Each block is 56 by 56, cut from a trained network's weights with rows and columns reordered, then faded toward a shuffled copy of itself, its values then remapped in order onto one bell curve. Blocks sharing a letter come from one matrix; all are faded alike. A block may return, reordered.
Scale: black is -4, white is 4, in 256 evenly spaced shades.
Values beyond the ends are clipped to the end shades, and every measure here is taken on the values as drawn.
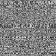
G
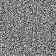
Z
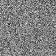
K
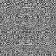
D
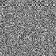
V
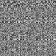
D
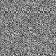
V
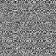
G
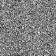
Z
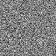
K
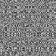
D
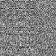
V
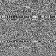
G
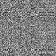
V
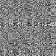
D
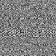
G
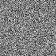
K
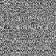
V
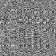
D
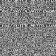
D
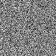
Z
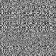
D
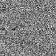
V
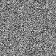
Z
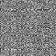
D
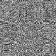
V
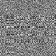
D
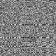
G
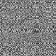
D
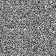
Z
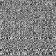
D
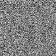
K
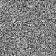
V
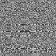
G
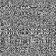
D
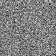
Z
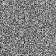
K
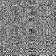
D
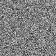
K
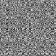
D
